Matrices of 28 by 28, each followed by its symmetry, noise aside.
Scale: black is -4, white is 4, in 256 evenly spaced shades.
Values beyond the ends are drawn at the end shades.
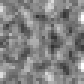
mirrored top to bottom.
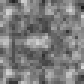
mirrored top to bottom.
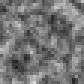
symmetric across the other diagonal.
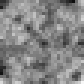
symmetric.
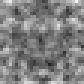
mirrored left to right.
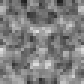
mirrored left to right.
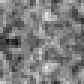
mirrored top to bottom.
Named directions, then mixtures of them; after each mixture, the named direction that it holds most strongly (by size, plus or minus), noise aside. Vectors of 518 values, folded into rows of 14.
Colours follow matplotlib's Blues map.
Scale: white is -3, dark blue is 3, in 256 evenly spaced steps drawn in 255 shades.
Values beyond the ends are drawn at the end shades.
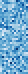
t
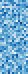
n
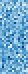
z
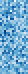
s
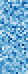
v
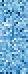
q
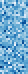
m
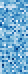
t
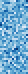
t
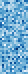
t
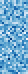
v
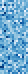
m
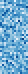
n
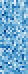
m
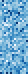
q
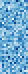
t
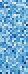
n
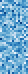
n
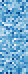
q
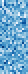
m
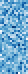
v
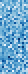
z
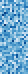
n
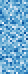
v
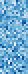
m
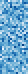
v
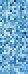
s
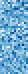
v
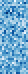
s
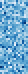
m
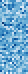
t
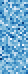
v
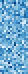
m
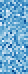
z
